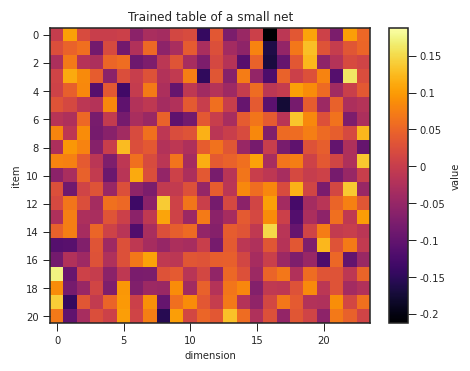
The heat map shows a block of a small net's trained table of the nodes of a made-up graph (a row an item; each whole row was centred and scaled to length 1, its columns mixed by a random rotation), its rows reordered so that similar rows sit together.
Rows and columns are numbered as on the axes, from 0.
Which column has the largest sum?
19
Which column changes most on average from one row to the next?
18
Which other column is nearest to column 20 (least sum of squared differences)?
2
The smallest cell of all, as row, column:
0, 16
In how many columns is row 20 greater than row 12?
13
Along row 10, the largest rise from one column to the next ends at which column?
6
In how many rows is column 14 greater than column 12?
14
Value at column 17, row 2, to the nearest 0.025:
-0.1
